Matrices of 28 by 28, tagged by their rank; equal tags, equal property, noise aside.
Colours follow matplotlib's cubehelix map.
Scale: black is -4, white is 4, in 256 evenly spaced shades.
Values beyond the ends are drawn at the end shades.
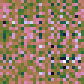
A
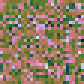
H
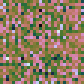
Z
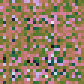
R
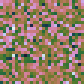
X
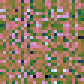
Z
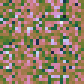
Z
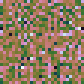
R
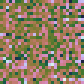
R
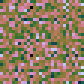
X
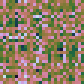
R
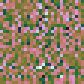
Z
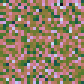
H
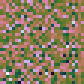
X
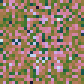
X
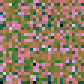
R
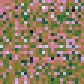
X
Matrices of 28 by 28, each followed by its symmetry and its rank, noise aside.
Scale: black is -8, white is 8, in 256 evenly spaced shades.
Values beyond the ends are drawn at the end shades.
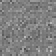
symmetric, rank four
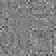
antisymmetric, rank six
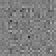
symmetric, rank four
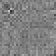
symmetric, rank four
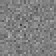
no symmetry, rank five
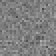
symmetric, rank six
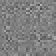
no symmetry, rank four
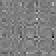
no symmetry, rank four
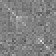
symmetric, rank six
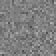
antisymmetric, rank six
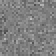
no symmetry, rank six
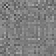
symmetric, rank four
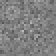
symmetric, rank six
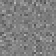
antisymmetric, rank four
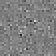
antisymmetric, rank six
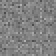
no symmetry, rank six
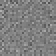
antisymmetric, rank six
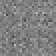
antisymmetric, rank six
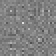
symmetric, rank five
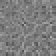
symmetric, rank four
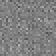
no symmetry, rank six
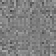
no symmetry, rank six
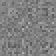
symmetric, rank six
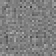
no symmetry, rank five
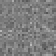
no symmetry, rank four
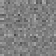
no symmetry, rank four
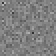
symmetric, rank five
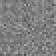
antisymmetric, rank six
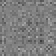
symmetric, rank four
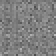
antisymmetric, rank four
